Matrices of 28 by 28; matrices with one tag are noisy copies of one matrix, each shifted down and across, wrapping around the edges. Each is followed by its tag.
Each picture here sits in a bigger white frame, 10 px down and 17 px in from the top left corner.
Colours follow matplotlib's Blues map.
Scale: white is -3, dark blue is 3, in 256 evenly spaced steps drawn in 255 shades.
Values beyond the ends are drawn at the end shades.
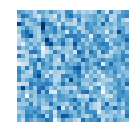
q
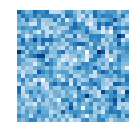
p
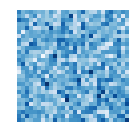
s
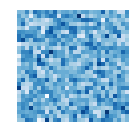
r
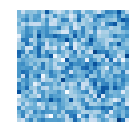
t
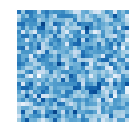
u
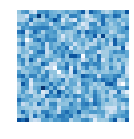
u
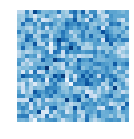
p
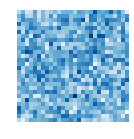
t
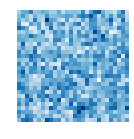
t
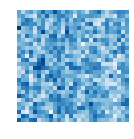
p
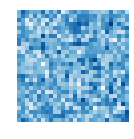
t
